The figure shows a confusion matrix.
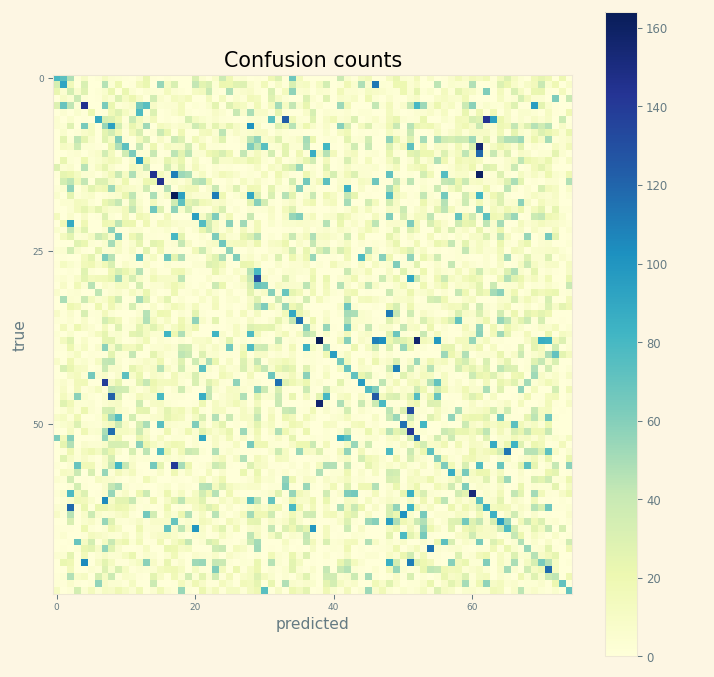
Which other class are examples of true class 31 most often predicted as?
33
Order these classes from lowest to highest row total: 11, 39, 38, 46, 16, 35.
16, 35, 39, 11, 46, 38
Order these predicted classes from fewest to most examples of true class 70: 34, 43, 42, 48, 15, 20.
15, 43, 34, 42, 20, 48
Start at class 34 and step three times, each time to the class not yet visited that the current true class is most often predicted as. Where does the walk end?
8
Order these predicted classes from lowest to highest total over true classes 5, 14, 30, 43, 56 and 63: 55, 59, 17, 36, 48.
55, 59, 48, 36, 17
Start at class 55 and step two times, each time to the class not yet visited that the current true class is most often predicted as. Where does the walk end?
49
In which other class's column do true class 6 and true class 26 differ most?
62
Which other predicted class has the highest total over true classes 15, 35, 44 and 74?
7
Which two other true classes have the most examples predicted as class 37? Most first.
65, 11
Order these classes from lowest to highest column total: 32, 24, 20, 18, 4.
24, 32, 20, 4, 18
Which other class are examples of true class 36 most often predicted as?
42
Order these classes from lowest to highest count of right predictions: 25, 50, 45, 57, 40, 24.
25, 24, 45, 57, 40, 50
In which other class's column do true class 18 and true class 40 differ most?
72
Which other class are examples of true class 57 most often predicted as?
59
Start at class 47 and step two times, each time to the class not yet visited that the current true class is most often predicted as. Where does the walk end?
52
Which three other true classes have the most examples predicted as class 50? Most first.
63, 66, 39
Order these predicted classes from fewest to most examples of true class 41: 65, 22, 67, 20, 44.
67, 44, 65, 20, 22
